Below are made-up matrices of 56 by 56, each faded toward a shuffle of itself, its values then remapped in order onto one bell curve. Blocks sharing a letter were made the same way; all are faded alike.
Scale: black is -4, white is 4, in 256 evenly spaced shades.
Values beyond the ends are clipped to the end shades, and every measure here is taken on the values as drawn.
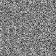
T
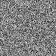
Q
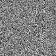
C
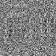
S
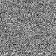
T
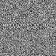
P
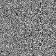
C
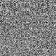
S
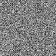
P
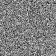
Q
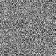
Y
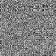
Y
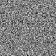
P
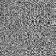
Y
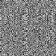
Y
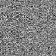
P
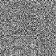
Y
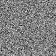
Q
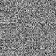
P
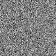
C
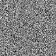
C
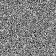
Q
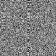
S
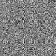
Y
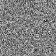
T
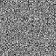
P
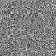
S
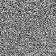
T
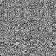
P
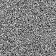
Q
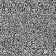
T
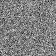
Q
